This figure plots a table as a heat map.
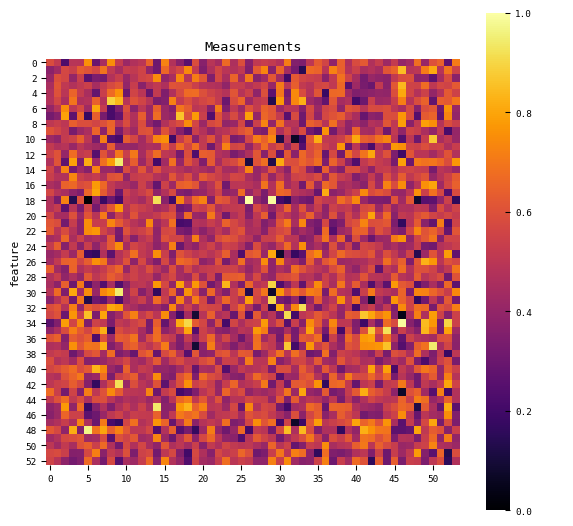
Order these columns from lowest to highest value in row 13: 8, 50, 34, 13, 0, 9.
0, 13, 34, 50, 8, 9
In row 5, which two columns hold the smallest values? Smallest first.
29, 40
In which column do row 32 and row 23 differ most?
33
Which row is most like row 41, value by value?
49
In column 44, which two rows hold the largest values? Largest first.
35, 37
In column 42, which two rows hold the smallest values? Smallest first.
31, 52
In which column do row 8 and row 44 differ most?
50
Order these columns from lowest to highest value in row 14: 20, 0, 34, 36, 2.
34, 20, 0, 36, 2
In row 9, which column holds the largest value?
36
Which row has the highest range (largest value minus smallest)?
18
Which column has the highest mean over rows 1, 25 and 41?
52
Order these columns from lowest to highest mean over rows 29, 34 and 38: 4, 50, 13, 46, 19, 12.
13, 50, 12, 4, 19, 46
